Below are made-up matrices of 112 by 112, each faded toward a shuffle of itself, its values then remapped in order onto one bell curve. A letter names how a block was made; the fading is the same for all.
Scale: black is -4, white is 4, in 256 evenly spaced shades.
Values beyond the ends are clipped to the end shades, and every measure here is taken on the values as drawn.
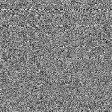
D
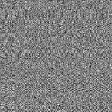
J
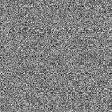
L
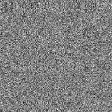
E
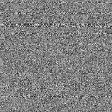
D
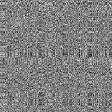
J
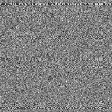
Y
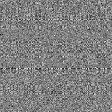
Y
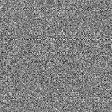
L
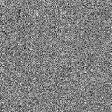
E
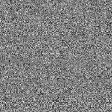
D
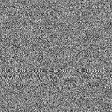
L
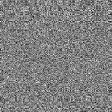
Y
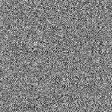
L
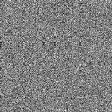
E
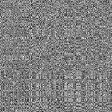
J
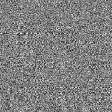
L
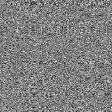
L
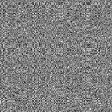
J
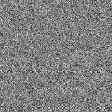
L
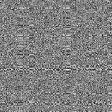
Y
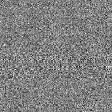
D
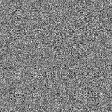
L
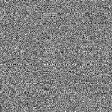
L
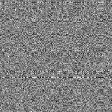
Y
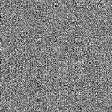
E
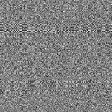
Y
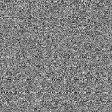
D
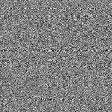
D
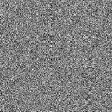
E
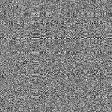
Y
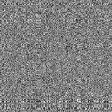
Y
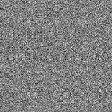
E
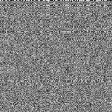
Y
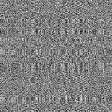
J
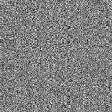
E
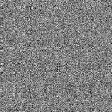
E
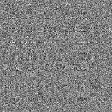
L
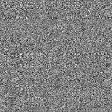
L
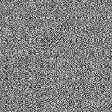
Y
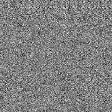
L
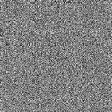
E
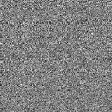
L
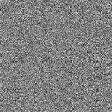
E
